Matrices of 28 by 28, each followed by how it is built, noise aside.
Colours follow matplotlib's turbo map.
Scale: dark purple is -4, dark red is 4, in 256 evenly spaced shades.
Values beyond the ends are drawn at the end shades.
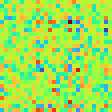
low rank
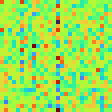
uneven columns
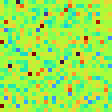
sparse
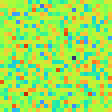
repeating rows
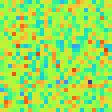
noise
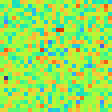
repeating rows
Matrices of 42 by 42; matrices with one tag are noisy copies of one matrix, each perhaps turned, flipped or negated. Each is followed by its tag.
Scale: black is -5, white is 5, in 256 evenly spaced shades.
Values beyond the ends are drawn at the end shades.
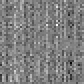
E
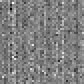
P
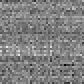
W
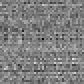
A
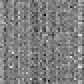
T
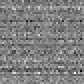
P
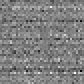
P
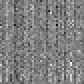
E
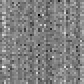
T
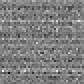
P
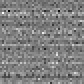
P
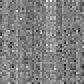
W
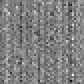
P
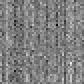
E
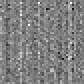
P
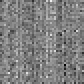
W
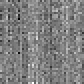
W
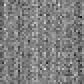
T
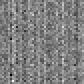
P
